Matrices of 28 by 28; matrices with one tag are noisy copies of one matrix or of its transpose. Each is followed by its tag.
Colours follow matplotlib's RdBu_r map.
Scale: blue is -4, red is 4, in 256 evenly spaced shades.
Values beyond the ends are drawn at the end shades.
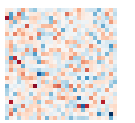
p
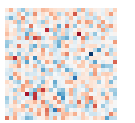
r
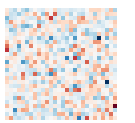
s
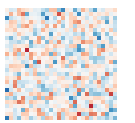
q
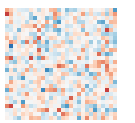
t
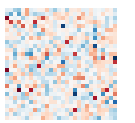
q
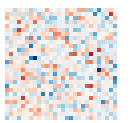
p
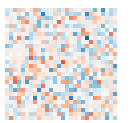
q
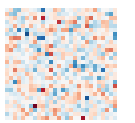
r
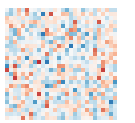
q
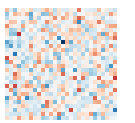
q
